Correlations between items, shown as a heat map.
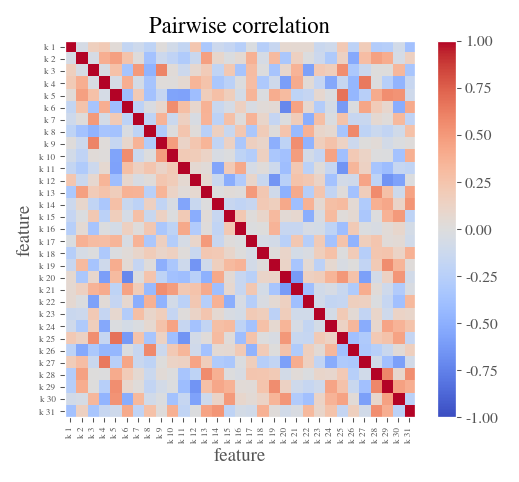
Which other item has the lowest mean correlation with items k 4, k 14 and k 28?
k 11
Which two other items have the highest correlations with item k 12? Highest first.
k 27, k 4
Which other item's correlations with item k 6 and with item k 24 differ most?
k 20
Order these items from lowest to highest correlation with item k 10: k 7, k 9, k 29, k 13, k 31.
k 7, k 29, k 13, k 31, k 9
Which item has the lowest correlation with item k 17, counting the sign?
k 26
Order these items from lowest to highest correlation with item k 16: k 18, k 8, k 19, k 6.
k 18, k 6, k 8, k 19
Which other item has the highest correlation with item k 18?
k 31
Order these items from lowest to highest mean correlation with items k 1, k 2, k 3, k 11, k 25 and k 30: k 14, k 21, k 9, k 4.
k 14, k 4, k 21, k 9
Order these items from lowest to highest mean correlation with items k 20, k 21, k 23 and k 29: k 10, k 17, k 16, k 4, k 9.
k 4, k 16, k 10, k 17, k 9
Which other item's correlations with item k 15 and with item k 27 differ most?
k 30
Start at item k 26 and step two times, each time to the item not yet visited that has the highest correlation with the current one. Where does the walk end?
k 22
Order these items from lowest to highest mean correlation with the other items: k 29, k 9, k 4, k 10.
k 4, k 10, k 9, k 29
